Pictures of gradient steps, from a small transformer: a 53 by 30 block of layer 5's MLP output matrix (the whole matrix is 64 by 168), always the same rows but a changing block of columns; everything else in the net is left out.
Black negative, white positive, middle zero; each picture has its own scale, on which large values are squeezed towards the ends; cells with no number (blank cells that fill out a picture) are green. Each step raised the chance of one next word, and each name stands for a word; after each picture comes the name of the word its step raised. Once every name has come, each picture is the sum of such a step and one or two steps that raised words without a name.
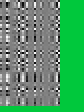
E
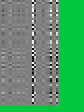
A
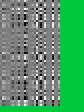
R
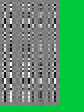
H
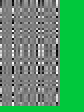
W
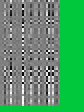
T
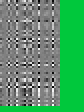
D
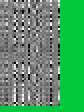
W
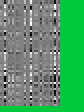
T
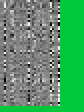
E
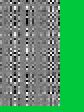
A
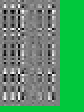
W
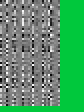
D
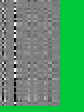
R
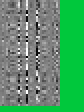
E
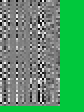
H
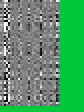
R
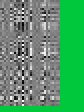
R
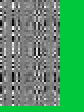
E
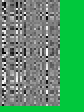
E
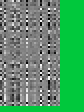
R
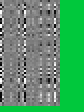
H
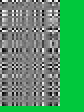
A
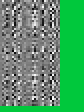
R
